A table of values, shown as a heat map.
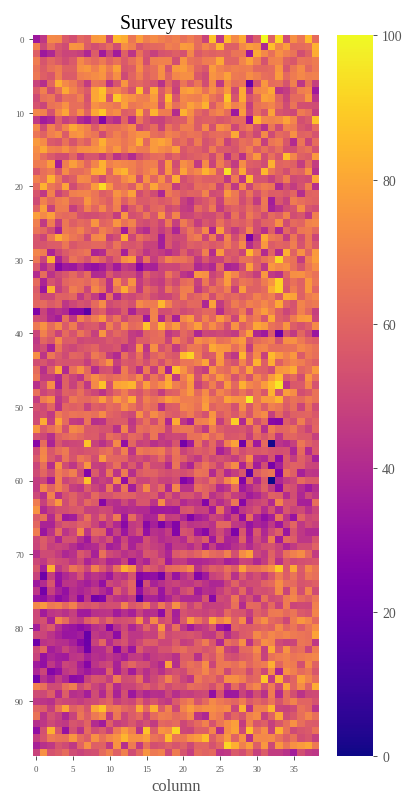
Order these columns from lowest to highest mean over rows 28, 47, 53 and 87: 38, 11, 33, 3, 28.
3, 38, 11, 28, 33
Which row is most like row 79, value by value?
42
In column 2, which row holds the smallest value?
86
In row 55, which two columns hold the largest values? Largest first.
7, 27
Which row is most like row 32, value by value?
93
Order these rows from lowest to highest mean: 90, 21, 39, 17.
90, 21, 17, 39
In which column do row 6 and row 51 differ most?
29
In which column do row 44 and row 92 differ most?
23
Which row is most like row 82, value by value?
37
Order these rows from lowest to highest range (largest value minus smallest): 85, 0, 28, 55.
28, 85, 0, 55
